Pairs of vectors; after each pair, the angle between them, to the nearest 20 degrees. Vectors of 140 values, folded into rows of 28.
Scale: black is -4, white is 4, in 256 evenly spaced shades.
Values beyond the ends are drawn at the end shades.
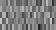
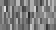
100 degrees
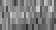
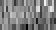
20 degrees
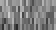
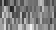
100 degrees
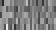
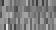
20 degrees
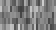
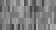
160 degrees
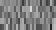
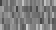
140 degrees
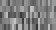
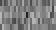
120 degrees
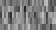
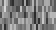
60 degrees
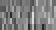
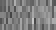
40 degrees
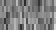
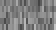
20 degrees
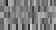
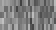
120 degrees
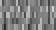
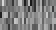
100 degrees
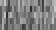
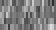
100 degrees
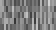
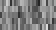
80 degrees
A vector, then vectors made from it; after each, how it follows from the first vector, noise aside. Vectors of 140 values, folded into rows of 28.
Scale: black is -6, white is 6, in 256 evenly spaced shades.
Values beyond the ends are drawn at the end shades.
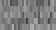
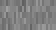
reversed, negated, shrunk.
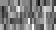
wrapped around, negated, scaled up.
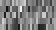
reversed, scaled up.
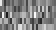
wrapped around, negated, scaled up.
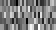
scaled up.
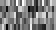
reversed, scaled up.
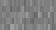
wrapped around, negated, shrunk.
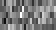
wrapped around, negated, scaled up.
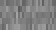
reversed, negated, shrunk.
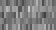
reversed, negated.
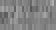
wrapped around, partly zeroed.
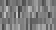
reversed, negated.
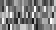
wrapped around, negated, scaled up.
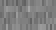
reversed, negated, shrunk.
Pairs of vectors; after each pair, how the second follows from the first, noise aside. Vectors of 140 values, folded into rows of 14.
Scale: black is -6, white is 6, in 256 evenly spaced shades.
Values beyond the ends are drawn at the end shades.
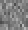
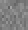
wrapped around, shrunk.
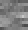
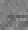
wrapped around, partly zeroed.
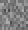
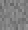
wrapped around, negated, shrunk.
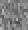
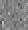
wrapped around, partly zeroed.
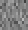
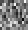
negated, scaled up.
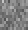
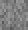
wrapped around, negated, shrunk.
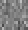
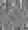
partly zeroed.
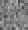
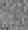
wrapped around, negated, shrunk.
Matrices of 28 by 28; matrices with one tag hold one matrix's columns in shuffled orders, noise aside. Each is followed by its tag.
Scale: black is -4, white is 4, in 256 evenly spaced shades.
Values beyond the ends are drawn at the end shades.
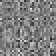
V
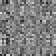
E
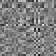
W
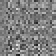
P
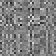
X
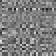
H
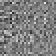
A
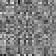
E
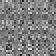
P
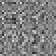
A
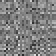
P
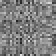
E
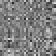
V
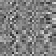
A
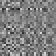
H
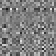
H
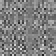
P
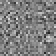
A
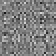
A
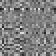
H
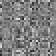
V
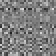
H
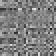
H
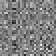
P
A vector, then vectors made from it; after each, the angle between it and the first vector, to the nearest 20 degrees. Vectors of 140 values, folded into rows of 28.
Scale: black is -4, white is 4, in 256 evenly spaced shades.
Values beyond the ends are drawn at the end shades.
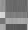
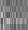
60 degrees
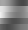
80 degrees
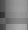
140 degrees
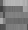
120 degrees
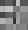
100 degrees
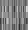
80 degrees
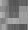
40 degrees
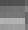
80 degrees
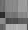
160 degrees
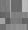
120 degrees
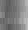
80 degrees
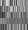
120 degrees
